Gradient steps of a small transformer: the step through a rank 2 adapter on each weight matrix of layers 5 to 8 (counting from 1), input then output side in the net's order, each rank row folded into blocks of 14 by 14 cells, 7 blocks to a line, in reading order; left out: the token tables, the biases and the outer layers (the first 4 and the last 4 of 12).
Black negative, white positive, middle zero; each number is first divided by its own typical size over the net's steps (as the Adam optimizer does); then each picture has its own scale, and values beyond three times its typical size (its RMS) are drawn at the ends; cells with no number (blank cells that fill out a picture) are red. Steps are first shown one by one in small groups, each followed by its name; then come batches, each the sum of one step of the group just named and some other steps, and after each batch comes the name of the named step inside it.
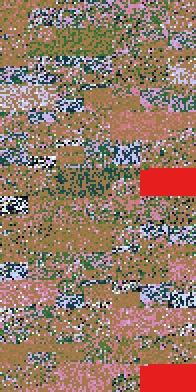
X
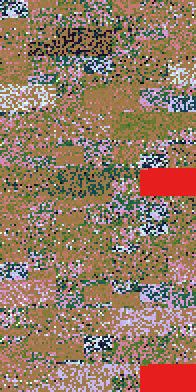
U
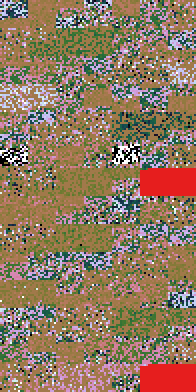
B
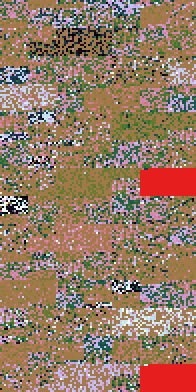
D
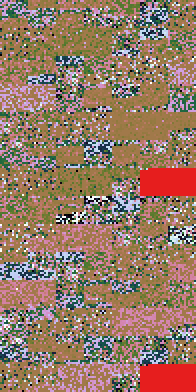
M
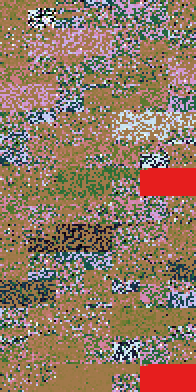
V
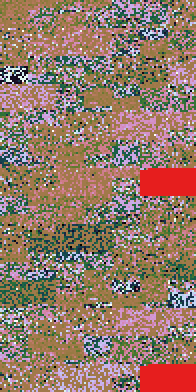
V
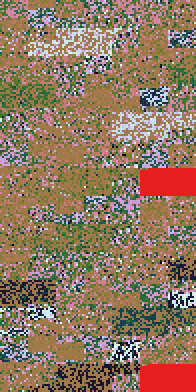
V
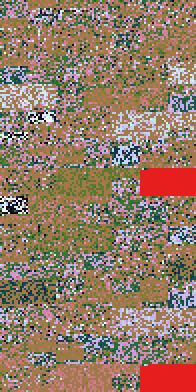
D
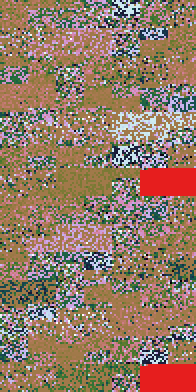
V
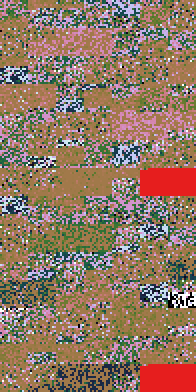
X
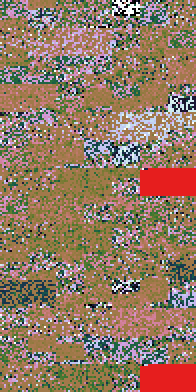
V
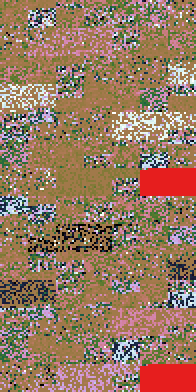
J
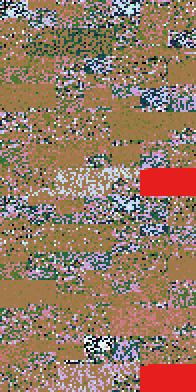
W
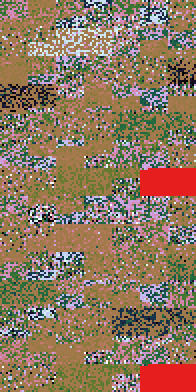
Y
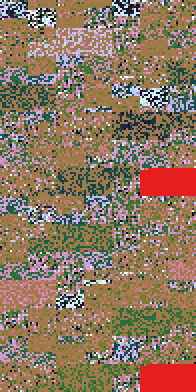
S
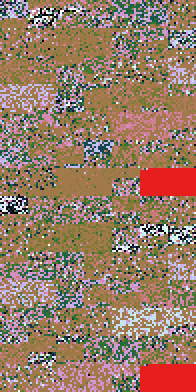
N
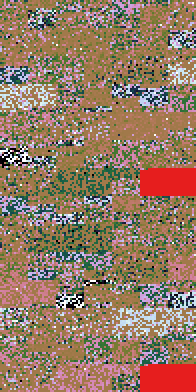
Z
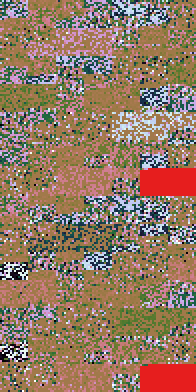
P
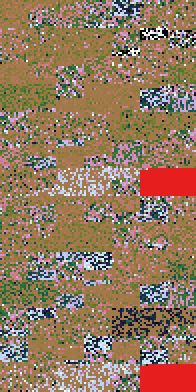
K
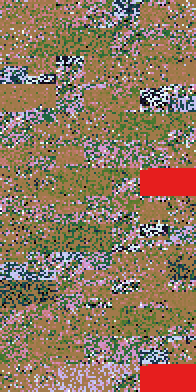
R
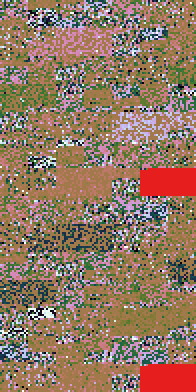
P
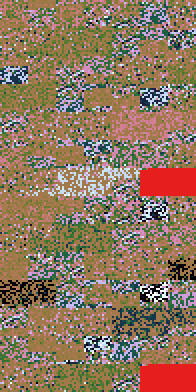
K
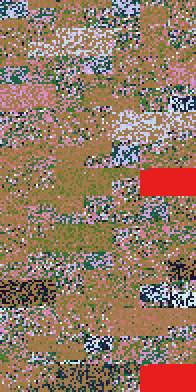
J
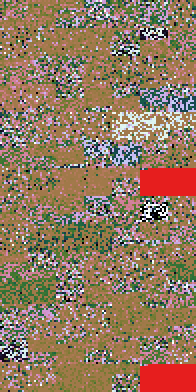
P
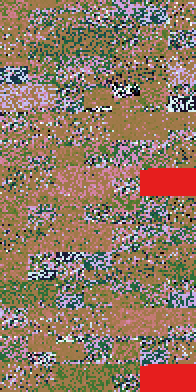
Z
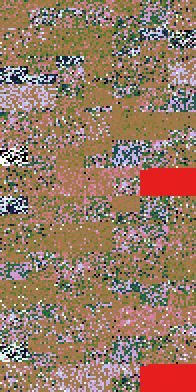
K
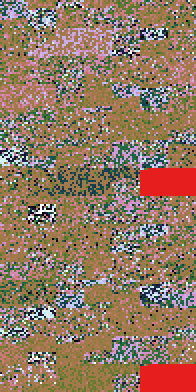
N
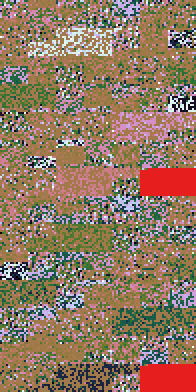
S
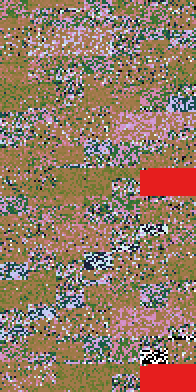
N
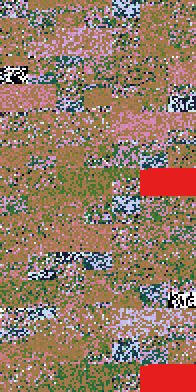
Z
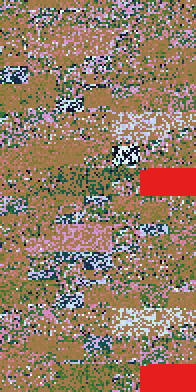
N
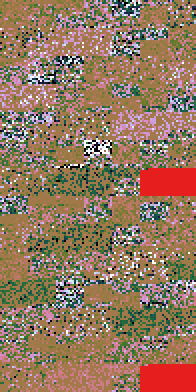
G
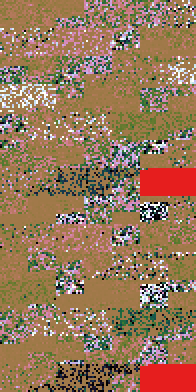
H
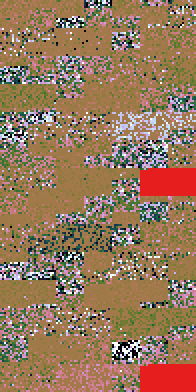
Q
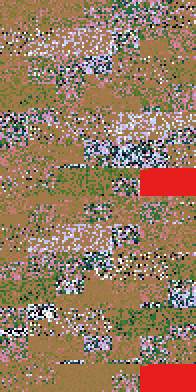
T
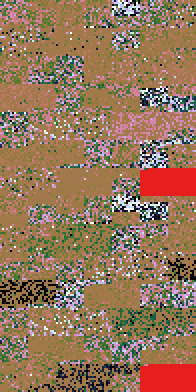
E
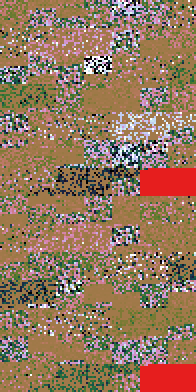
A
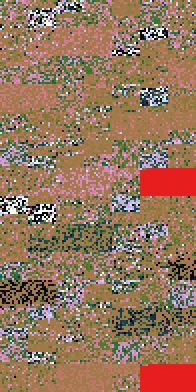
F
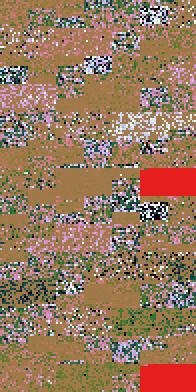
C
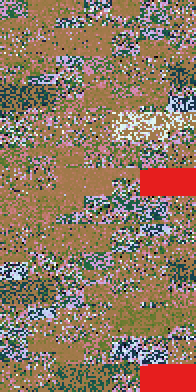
Q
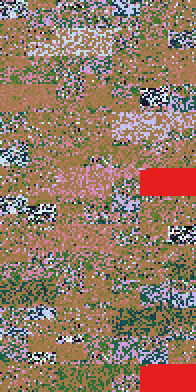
F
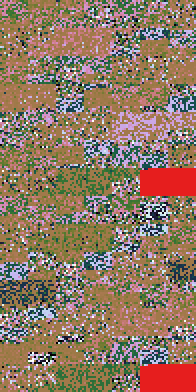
G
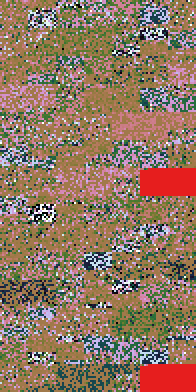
F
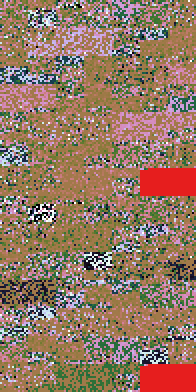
F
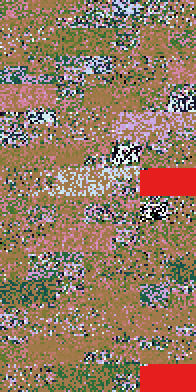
C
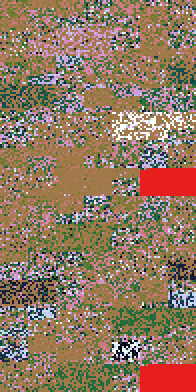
Q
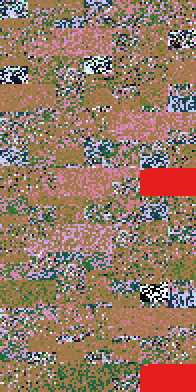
C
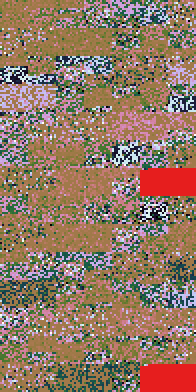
H
